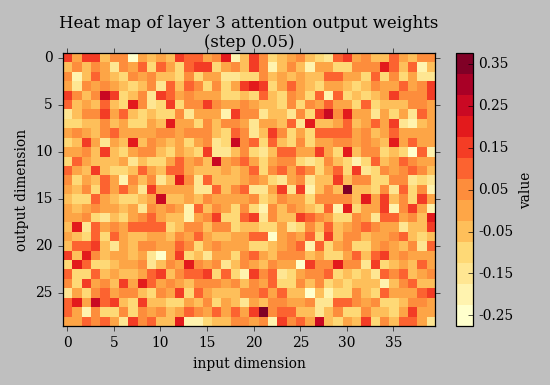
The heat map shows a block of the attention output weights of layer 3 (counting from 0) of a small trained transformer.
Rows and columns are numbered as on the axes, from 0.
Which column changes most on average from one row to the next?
20
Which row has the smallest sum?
2
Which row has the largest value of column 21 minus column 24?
27
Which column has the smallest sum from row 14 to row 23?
21
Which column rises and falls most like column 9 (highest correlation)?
25
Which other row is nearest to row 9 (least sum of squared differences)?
8
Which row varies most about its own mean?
14
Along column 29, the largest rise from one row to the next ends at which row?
22
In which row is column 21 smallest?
16
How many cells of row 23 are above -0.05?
23
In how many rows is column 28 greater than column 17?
15
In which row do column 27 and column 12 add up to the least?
26
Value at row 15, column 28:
0.05
